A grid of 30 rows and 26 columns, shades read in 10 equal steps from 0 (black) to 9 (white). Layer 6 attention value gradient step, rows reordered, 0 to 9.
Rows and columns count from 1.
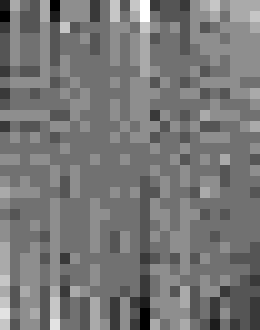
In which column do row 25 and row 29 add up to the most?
1
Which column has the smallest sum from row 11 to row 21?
15
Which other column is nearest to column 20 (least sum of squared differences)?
25
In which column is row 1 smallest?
6
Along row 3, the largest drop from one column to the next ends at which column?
8
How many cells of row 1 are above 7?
1
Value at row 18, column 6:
4
